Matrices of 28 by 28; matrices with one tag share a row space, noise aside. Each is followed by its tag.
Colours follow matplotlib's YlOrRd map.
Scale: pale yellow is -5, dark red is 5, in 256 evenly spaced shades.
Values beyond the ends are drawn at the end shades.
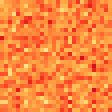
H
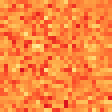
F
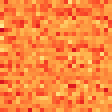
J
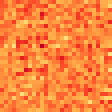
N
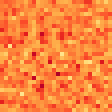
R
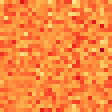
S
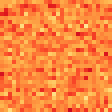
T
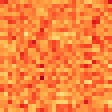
R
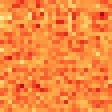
J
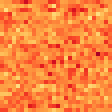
T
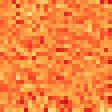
N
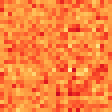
J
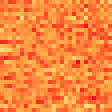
T
